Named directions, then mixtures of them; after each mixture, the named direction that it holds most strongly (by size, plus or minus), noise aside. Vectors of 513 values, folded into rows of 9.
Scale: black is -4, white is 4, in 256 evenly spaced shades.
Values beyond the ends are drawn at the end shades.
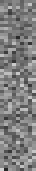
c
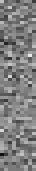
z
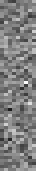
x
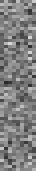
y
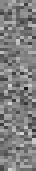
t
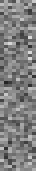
y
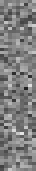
t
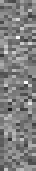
x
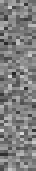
t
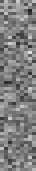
y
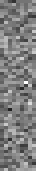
x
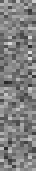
y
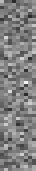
x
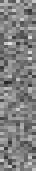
y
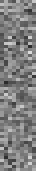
y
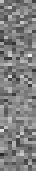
z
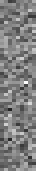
x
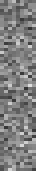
t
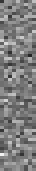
z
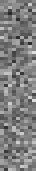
c
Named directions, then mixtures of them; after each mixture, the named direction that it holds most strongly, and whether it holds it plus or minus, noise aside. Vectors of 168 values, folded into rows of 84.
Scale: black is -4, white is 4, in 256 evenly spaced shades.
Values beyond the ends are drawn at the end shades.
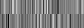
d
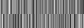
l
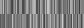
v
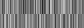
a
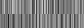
d, plus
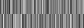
l, minus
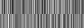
d, minus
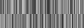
v, minus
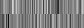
d, plus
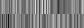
d, plus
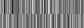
d, minus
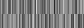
l, minus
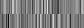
d, plus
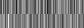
v, minus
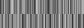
v, minus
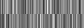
d, plus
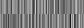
l, plus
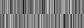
a, plus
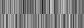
a, plus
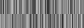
v, minus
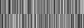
l, minus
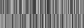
v, minus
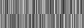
a, minus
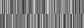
v, plus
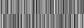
l, plus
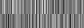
d, plus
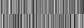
l, plus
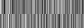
d, minus
